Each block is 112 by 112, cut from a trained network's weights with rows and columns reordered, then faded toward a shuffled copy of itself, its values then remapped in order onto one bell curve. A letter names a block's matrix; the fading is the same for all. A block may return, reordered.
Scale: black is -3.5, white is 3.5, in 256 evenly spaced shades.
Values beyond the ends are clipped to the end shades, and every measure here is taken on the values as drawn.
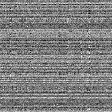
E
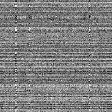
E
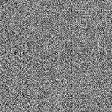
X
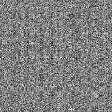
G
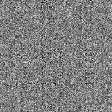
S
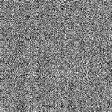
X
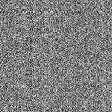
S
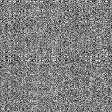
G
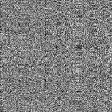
X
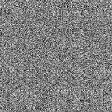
X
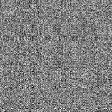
S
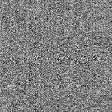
S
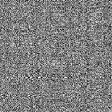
S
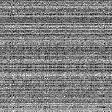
E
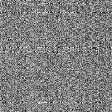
G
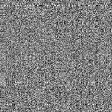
S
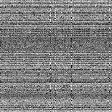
E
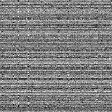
E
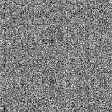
S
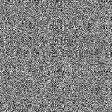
S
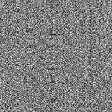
X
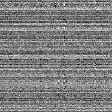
E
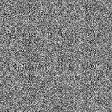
X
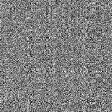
S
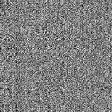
S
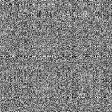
G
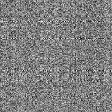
G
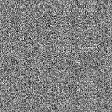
X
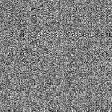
S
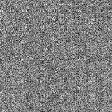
S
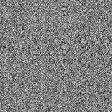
X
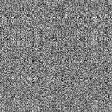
G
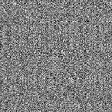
X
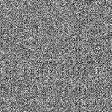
X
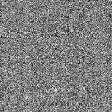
S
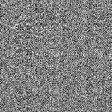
X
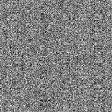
S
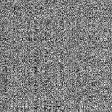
G
